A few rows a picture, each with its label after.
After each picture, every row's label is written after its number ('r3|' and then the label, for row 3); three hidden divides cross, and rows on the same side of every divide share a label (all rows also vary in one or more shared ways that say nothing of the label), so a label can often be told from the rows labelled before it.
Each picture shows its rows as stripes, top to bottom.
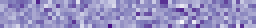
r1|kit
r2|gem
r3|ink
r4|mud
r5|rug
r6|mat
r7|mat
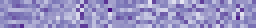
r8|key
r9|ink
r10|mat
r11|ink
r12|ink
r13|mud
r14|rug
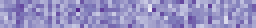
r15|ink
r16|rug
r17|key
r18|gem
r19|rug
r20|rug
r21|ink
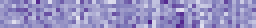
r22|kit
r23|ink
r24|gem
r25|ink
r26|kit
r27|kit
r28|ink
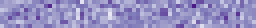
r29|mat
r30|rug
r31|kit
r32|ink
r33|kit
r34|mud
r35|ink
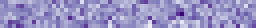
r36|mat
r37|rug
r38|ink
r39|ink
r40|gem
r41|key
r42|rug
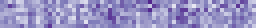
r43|mud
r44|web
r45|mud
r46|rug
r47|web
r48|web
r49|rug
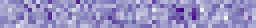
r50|key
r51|kit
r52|ink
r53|rug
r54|rug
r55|web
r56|mud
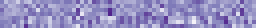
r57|mat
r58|kit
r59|key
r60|mat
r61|mud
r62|mud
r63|kit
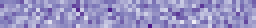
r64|key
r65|mat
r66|key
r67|ink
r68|web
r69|mud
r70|kit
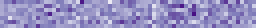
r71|ink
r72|ink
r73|gem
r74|rug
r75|kit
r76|web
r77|kit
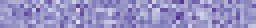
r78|ink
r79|key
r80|kit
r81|ink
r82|ink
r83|kit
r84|web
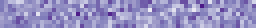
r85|mud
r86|mat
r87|web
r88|key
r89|rug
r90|ink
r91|ink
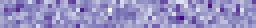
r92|gem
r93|rug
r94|ink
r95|web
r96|ink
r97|rug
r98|key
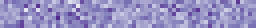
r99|ink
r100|kit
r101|key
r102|gem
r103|mat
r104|rug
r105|rug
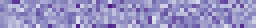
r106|web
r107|key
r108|mud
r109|gem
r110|kit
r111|kit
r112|key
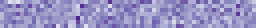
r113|mud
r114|ink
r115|kit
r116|ink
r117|key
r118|key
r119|web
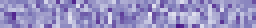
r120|gem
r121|kit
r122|mud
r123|web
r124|web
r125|web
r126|ink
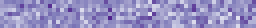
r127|key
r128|rug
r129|gem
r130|key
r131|mat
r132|mud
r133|mat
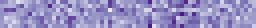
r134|mud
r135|rug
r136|web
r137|ink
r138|gem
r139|gem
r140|kit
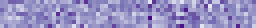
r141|key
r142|mud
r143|mud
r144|gem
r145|kit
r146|gem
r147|ink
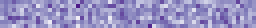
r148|ink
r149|key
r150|mud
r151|web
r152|ink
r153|mud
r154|kit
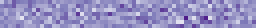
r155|rug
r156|web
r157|kit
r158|key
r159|mud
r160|mat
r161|ink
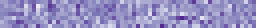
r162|rug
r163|key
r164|key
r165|key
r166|ink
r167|rug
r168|kit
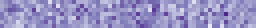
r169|mud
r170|web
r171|key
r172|mud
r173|web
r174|mud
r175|mud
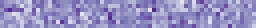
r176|mat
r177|mud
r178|key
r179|mat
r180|mud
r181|web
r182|kit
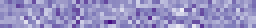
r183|key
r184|rug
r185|mat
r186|mat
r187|kit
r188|key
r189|mat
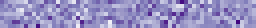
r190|web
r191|mat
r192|mud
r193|kit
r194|key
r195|ink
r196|kit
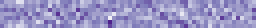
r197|mud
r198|mud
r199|key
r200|gem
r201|ink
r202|web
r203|mud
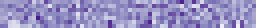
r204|ink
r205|mud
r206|rug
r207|kit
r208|kit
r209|gem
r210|mat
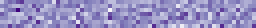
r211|rug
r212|mat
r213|ink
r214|mud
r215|web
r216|kit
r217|key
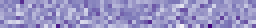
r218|rug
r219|mat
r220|web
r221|mud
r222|ink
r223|mud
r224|gem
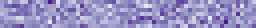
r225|web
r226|ink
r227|gem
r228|ink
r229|mud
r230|mud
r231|rug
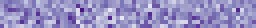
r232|key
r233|key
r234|ink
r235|kit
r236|gem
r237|gem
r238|mat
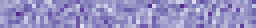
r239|mat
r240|kit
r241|ink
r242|rug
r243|key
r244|key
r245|mat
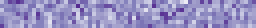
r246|rug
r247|key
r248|ink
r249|kit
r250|kit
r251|mud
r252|mud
